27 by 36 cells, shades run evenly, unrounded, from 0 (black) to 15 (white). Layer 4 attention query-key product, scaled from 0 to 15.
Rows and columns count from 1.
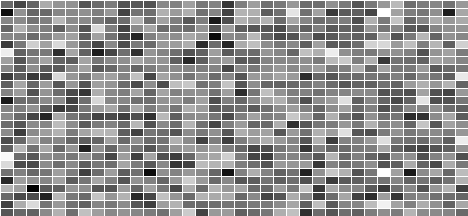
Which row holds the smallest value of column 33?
15
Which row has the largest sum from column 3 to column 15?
27
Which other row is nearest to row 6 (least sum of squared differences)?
18
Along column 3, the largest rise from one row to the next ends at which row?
26
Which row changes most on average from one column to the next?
22
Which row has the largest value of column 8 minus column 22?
4
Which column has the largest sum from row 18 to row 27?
30
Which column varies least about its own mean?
28
